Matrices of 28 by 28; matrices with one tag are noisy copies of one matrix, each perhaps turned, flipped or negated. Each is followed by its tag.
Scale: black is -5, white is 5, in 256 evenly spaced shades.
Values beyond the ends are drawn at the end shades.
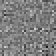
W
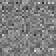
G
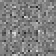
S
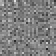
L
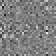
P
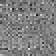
L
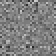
P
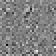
P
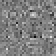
S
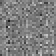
L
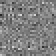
L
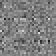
S
